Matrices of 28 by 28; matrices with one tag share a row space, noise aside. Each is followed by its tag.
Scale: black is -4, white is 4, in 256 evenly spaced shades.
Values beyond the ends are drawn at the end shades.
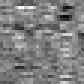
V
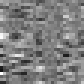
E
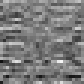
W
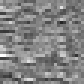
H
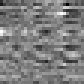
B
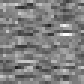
V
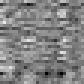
H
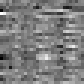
B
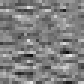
V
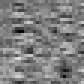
V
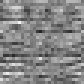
W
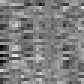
E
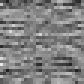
W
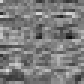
W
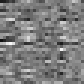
H
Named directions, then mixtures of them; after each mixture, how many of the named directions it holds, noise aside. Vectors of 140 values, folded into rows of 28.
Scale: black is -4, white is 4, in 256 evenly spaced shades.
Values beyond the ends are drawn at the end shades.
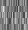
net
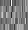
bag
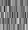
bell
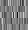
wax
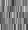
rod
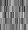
three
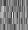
three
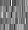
one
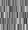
two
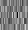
four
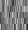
one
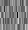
two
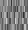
four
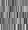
two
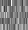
two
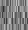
one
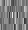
three
